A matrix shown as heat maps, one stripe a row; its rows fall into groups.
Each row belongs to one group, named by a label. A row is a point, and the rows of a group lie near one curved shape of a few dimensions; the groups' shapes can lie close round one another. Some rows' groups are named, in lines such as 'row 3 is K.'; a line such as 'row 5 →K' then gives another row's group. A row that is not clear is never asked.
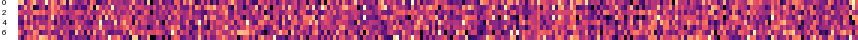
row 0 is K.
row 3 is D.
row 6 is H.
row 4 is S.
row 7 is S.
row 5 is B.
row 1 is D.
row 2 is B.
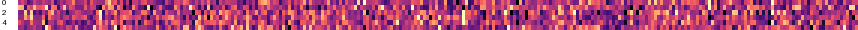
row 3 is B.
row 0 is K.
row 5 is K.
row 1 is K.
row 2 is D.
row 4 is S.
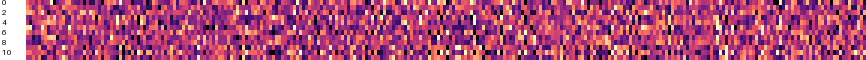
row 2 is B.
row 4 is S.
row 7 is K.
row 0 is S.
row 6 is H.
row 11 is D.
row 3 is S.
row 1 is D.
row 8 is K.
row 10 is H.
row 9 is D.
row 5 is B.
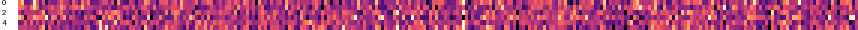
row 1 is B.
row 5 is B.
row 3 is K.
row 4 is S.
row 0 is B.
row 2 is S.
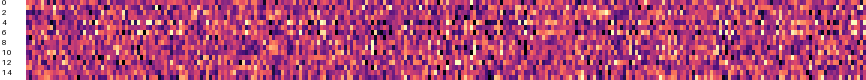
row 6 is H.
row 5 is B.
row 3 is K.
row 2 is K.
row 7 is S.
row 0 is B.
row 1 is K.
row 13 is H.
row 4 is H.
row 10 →S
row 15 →S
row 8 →S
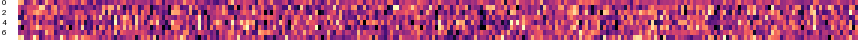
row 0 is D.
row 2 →B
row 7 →B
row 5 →S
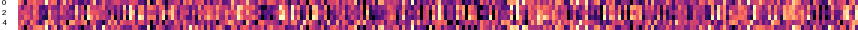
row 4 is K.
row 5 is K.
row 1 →H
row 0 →K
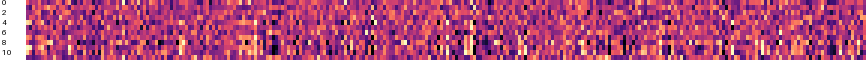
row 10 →H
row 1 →S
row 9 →H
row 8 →S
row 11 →K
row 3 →D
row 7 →H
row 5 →S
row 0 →D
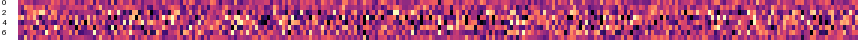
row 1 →B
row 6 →K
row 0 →D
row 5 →D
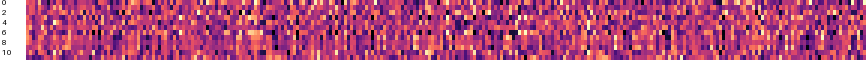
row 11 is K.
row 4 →K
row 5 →B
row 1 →D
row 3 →H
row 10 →D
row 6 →H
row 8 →D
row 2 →D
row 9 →D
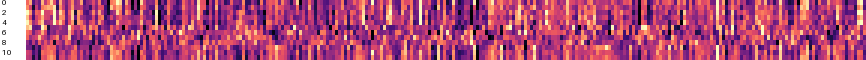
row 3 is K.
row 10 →K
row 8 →S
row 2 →K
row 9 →K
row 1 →K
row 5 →B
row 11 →K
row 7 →D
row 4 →K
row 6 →H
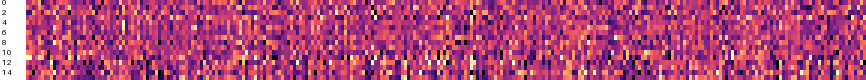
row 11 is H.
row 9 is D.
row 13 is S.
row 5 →K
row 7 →D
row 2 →S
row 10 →B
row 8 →K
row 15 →S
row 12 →S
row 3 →H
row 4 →D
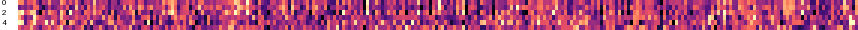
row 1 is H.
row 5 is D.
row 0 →H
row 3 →B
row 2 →H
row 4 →K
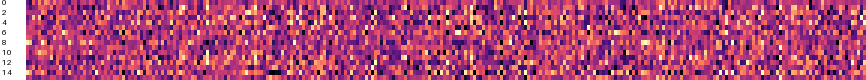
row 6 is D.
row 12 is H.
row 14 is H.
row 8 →B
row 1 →S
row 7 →D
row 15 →K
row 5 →K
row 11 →S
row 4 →H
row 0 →S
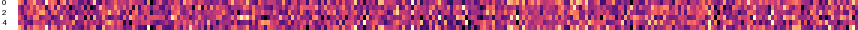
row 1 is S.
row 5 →K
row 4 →K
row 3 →H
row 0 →K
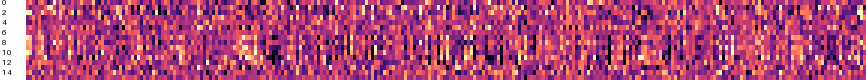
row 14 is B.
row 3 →D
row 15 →S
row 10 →H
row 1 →S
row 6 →D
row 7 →H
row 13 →D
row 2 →K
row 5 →D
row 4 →S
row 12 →B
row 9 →H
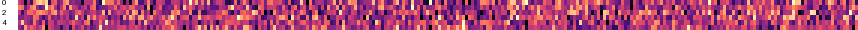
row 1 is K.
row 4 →B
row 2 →B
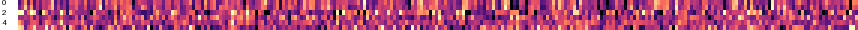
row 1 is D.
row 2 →H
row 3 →H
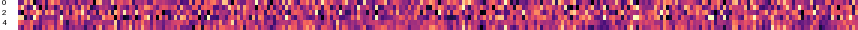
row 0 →D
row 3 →B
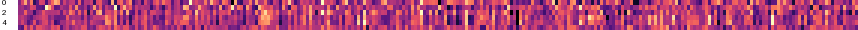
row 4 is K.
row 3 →K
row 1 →K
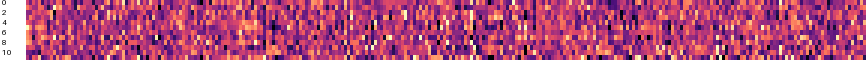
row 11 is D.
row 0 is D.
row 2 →B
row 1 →K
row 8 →H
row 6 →D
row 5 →H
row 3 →B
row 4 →H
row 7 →K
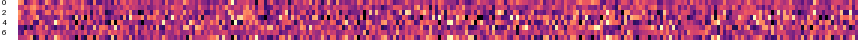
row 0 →D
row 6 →S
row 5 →K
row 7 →D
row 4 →D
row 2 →D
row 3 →H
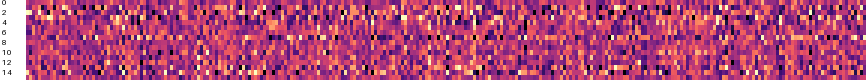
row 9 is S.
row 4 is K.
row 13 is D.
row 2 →H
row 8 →D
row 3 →S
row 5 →S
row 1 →D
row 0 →B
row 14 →H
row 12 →S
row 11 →D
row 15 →D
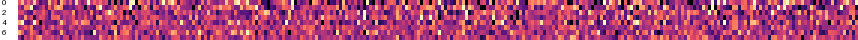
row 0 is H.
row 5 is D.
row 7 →S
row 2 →K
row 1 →D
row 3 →S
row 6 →H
